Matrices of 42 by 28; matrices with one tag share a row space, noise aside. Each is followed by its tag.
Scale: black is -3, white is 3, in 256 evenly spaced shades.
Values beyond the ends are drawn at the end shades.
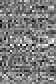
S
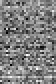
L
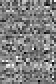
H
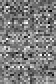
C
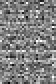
L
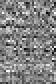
H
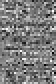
H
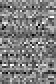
S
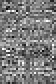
H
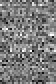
S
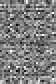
L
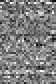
L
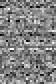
L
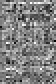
H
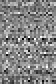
C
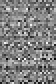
C
